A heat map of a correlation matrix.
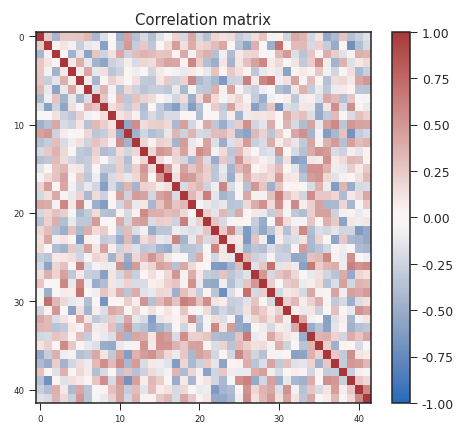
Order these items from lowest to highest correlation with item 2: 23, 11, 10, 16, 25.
11, 23, 25, 16, 10
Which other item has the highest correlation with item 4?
6
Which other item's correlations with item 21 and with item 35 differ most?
3
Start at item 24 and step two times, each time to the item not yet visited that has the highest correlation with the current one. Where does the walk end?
33
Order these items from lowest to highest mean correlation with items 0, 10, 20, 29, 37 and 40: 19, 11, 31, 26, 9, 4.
11, 4, 19, 9, 31, 26
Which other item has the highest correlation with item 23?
17
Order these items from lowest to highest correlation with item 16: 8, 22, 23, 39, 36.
8, 22, 23, 39, 36
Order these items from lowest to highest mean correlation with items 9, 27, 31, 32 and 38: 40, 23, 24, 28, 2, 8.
8, 24, 23, 2, 40, 28
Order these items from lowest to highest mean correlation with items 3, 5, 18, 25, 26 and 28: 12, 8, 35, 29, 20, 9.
8, 9, 20, 12, 35, 29
